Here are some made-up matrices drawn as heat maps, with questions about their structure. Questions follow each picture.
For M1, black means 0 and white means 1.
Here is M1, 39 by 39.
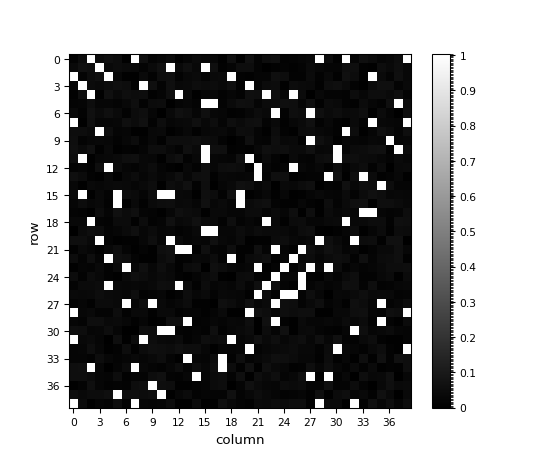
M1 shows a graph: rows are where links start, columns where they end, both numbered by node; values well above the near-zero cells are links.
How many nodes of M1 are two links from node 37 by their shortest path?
3
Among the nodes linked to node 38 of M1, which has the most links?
node 0
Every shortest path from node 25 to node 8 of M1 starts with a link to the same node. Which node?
node 22
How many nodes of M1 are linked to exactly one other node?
2
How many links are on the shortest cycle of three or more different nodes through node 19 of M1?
4
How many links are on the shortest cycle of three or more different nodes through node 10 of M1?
4
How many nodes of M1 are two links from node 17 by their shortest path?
3
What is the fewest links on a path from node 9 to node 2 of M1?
6
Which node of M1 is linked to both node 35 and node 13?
node 29
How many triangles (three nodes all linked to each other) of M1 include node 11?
1
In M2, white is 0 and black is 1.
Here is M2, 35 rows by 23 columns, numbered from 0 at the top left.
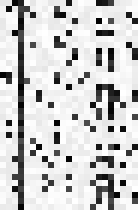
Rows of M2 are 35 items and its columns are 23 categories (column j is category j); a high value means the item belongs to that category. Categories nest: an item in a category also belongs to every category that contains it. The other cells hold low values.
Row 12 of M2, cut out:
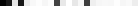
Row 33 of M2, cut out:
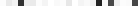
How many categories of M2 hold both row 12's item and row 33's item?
1
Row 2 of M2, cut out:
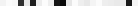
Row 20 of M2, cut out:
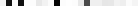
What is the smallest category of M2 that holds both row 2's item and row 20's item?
9
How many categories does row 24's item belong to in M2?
6
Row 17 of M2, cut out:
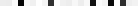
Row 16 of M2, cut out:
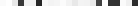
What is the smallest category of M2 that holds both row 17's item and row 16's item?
18
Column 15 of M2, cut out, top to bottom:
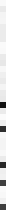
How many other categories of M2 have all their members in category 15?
2
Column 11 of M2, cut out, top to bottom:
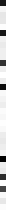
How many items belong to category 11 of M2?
7
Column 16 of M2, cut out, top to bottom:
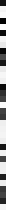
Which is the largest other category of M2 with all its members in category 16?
22
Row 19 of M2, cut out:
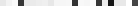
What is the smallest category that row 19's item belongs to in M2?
12
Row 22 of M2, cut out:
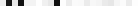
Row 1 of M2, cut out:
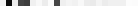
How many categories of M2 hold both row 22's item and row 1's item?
3
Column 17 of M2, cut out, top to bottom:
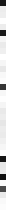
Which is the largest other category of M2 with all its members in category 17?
2
